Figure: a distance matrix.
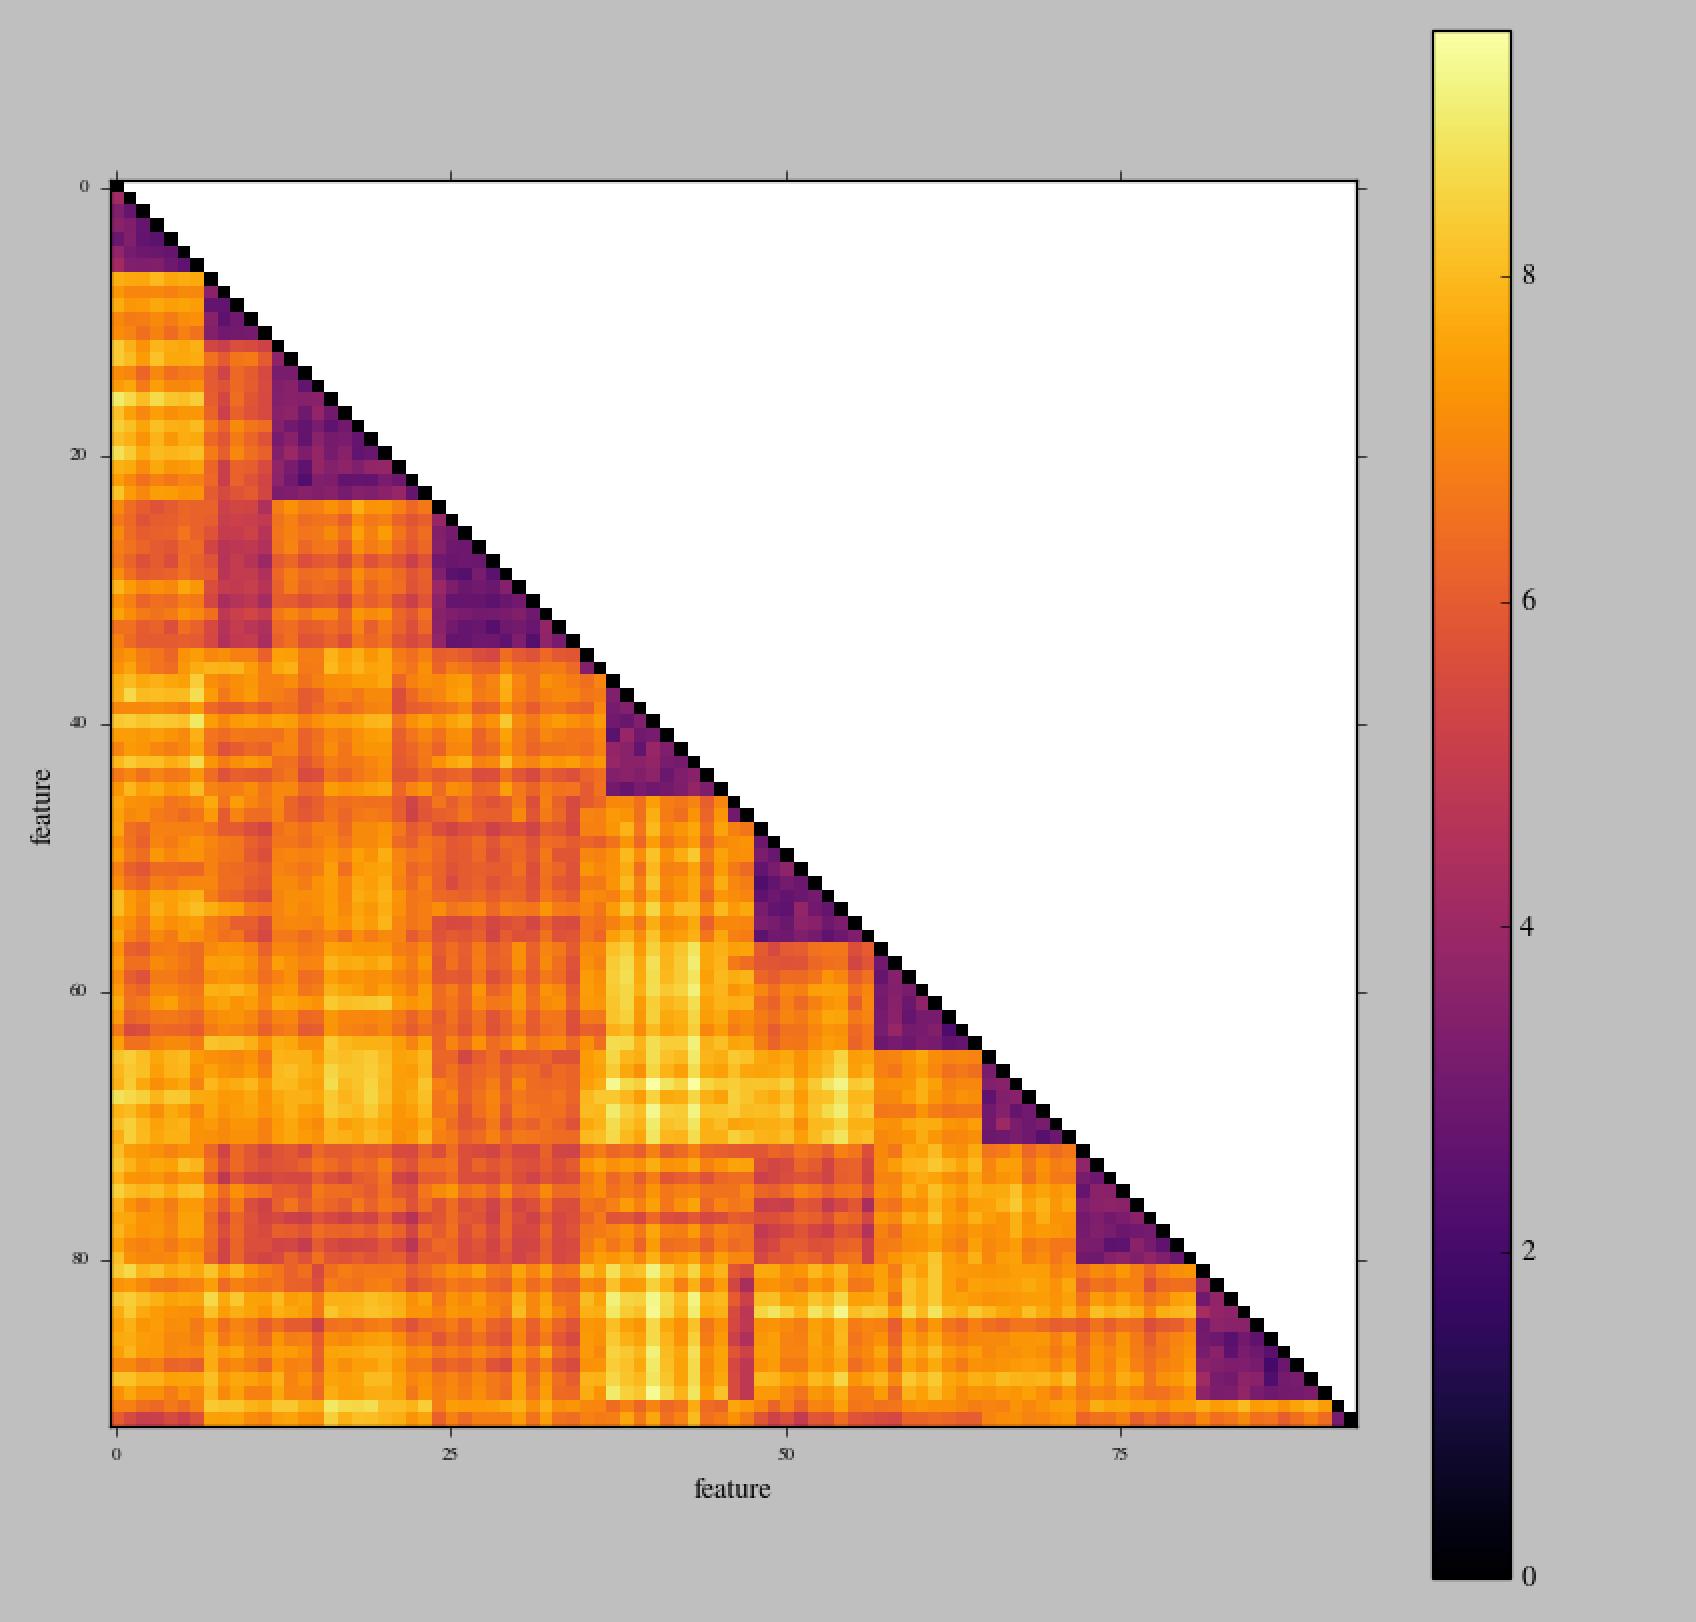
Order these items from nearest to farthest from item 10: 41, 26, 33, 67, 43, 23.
33, 26, 23, 41, 43, 67
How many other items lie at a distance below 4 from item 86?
9
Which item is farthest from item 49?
84
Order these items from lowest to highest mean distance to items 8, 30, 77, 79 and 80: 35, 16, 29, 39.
29, 16, 39, 35
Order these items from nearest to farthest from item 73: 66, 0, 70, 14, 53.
53, 14, 70, 66, 0
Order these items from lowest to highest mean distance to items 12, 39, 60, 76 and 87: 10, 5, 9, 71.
10, 9, 5, 71
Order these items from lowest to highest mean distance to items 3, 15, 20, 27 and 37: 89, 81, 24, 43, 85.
24, 43, 85, 81, 89
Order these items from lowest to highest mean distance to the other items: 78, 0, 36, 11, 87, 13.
11, 78, 13, 87, 36, 0
